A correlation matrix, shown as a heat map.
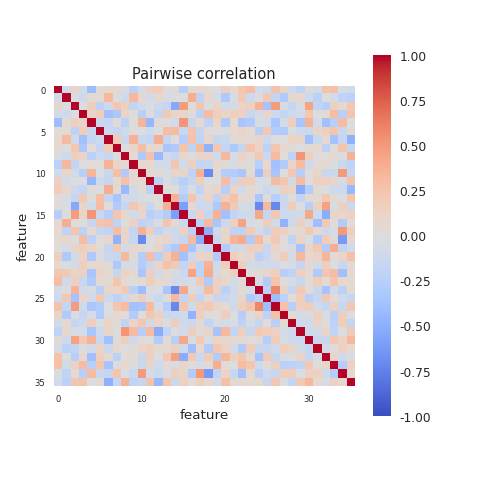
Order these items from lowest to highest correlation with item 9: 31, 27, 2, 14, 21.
27, 2, 21, 31, 14
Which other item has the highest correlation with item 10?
34
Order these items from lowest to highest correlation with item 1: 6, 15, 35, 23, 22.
35, 23, 15, 22, 6
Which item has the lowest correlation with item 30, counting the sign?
6
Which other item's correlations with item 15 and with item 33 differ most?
4
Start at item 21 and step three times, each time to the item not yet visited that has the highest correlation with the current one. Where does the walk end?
16
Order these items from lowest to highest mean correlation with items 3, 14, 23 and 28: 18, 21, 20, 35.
18, 35, 21, 20
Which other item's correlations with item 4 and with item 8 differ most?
29
